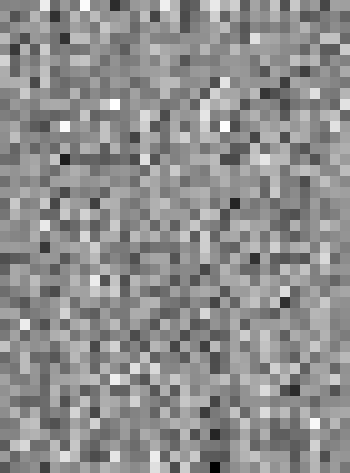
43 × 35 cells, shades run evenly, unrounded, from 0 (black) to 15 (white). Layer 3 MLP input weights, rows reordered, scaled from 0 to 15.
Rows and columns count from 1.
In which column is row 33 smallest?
22
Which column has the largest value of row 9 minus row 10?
32
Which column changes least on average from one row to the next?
13
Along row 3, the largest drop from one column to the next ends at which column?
19
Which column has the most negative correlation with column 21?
8
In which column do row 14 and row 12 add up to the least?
24
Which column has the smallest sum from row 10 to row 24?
29
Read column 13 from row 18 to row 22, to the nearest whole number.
10 8 8 7 5
